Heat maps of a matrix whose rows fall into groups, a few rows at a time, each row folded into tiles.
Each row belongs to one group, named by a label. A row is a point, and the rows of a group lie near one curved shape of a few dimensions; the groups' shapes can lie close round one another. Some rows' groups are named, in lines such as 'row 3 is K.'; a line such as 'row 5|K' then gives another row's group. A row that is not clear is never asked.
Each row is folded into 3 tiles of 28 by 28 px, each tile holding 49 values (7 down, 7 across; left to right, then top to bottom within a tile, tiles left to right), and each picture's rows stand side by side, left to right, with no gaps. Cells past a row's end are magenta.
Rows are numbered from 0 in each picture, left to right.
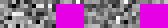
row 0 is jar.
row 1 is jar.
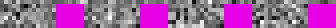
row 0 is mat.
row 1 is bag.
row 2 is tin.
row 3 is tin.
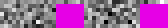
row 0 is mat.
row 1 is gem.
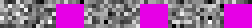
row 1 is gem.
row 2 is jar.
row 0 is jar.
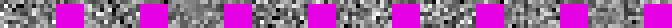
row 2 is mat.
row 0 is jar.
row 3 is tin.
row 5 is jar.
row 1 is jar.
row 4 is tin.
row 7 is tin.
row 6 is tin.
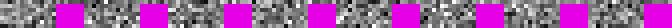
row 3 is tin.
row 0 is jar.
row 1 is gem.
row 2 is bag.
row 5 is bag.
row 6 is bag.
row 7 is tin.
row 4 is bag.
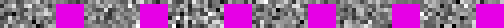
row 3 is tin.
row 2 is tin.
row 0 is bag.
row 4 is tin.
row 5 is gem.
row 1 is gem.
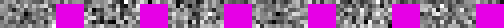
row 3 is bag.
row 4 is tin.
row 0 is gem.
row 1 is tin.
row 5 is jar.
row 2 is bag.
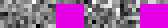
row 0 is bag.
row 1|tin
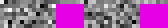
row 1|bag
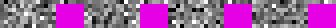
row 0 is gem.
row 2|bag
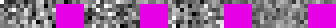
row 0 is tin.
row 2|bag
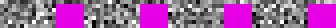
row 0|tin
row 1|tin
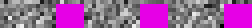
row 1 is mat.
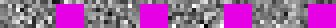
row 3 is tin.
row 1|gem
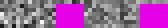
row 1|tin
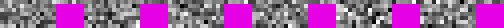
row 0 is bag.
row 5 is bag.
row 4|jar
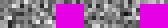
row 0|tin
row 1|tin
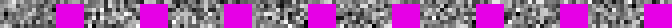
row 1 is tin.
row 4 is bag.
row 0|mat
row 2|bag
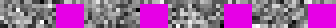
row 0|jar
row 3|bag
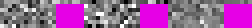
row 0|bag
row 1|jar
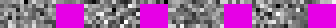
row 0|tin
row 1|jar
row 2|bag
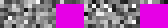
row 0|bag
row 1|jar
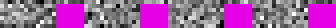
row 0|jar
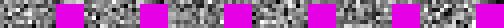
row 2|jar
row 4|tin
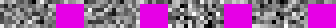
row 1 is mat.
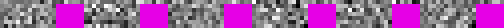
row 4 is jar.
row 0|jar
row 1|bag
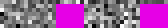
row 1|bag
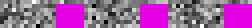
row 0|bag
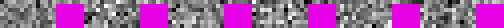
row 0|tin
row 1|bag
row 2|bag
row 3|tin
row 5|bag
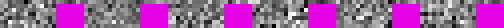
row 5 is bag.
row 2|gem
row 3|tin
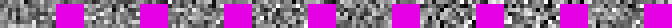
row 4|gem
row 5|gem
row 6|gem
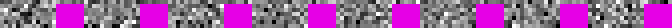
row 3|gem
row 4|gem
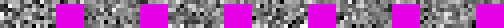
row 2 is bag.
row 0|gem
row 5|bag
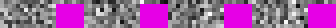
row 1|jar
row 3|tin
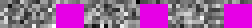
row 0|gem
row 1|bag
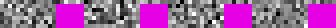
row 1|tin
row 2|gem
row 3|gem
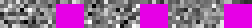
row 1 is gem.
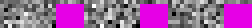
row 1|gem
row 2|bag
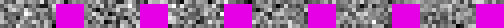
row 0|gem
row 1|gem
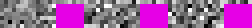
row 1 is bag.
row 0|tin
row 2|gem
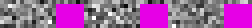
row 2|jar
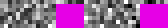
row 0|mat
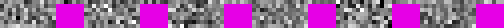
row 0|tin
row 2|bag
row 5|tin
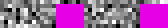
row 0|tin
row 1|mat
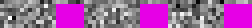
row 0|gem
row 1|jar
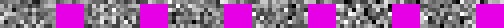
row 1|jar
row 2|bag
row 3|mat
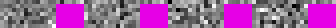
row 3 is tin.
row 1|mat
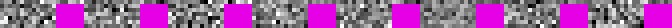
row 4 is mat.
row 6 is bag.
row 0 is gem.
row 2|gem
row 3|bag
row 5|tin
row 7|tin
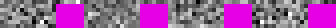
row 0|jar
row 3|tin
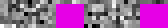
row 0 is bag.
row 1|bag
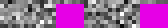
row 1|bag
